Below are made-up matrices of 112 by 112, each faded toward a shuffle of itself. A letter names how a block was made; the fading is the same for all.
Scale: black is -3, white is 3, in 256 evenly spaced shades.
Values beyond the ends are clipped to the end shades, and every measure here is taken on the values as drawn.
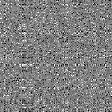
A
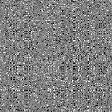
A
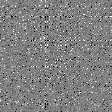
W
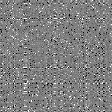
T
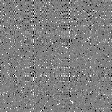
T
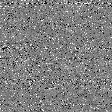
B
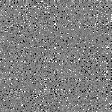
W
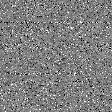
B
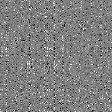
W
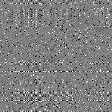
T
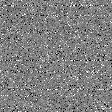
B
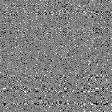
W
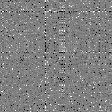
T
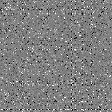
W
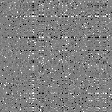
T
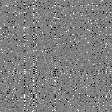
T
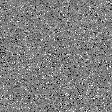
B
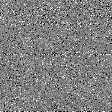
B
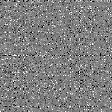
W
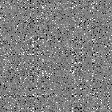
W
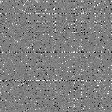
T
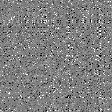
W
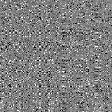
A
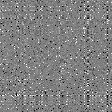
T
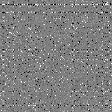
T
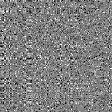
A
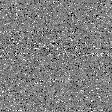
B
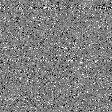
B
